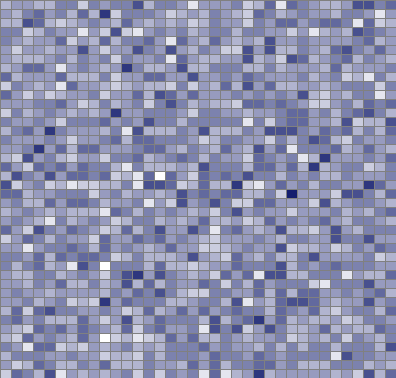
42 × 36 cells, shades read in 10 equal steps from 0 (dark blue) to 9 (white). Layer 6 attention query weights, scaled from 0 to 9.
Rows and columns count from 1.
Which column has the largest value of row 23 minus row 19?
29
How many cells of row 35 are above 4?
17
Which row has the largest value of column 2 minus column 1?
21
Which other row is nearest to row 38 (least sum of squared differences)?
24
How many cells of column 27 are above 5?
15
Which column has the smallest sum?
34
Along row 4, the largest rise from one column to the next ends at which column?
12
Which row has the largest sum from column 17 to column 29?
28
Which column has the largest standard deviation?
10
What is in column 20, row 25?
6
